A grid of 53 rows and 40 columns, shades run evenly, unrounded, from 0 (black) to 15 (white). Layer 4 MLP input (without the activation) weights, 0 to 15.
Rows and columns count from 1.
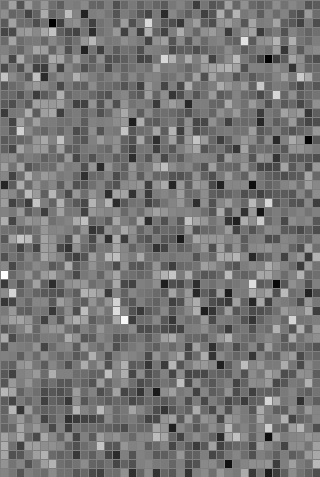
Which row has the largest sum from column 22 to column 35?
8
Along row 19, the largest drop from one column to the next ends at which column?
13
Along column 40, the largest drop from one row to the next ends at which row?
53
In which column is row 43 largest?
23
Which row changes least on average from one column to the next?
38
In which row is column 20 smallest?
44
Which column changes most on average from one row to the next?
29
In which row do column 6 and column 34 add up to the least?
7
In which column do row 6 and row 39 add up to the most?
5
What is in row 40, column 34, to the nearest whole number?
6
